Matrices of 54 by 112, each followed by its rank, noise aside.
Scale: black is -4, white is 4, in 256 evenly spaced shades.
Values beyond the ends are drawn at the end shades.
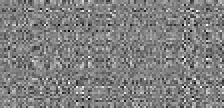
four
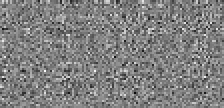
eight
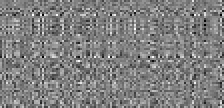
four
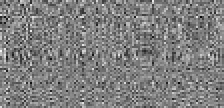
six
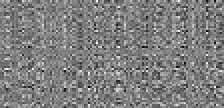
five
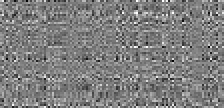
five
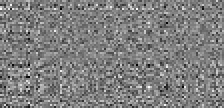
five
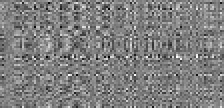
four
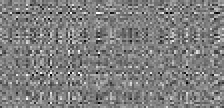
four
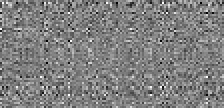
five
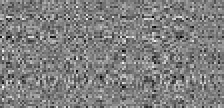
five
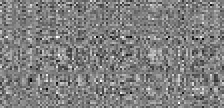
five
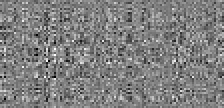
five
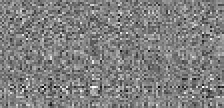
six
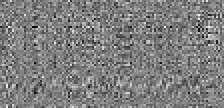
six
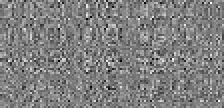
six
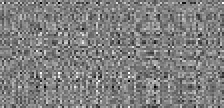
five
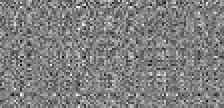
six
